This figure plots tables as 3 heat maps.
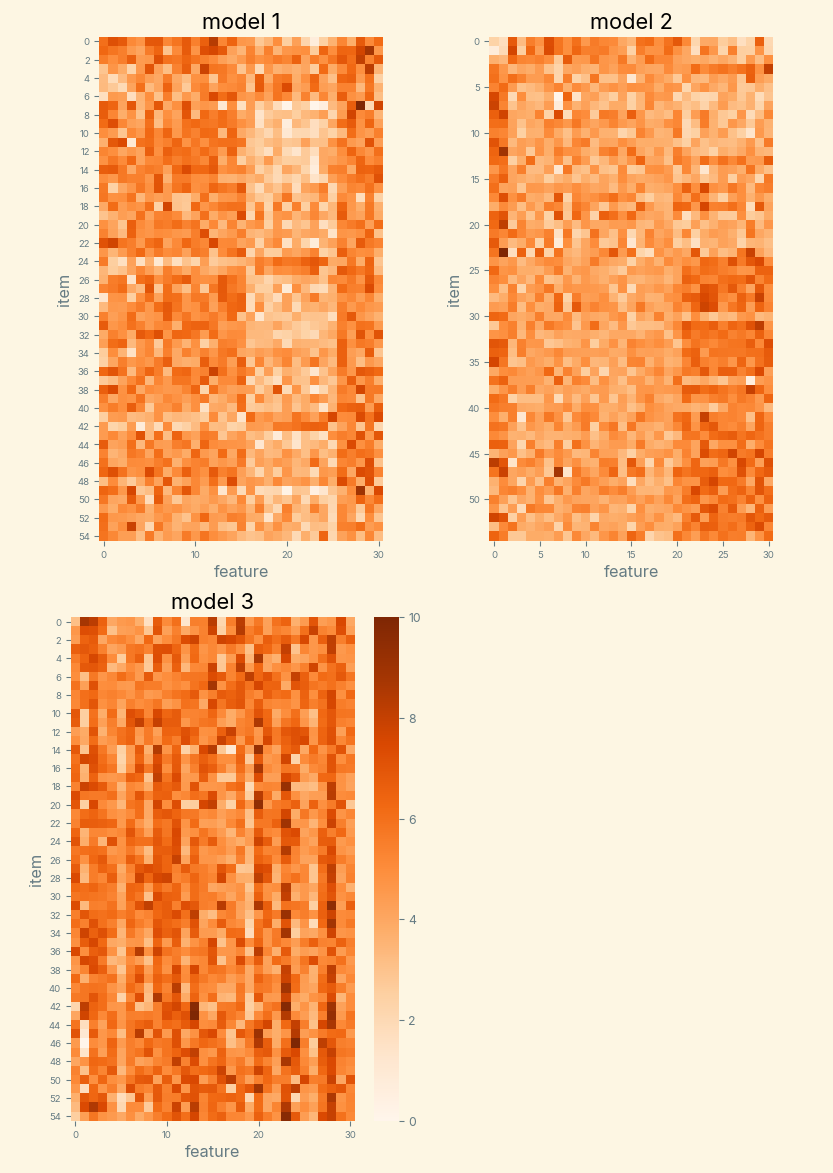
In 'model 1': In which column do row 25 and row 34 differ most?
23
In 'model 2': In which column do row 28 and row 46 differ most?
0
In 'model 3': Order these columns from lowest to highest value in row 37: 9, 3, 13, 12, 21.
12, 21, 13, 3, 9
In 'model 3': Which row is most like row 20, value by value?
14
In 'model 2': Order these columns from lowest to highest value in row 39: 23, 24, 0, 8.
8, 23, 24, 0
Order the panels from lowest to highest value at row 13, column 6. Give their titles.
model 2, model 1, model 3
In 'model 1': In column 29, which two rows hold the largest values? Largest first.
1, 3
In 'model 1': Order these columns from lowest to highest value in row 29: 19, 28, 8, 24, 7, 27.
19, 24, 27, 28, 8, 7
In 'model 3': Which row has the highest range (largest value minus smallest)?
46
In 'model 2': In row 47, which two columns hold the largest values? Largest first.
7, 1
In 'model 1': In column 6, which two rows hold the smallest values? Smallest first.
24, 42
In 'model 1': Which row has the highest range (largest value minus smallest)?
7
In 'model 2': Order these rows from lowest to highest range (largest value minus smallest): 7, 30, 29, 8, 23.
30, 29, 8, 7, 23
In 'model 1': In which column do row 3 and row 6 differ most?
17
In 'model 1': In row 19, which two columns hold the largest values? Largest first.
15, 26
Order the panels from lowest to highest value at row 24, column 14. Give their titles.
model 1, model 2, model 3
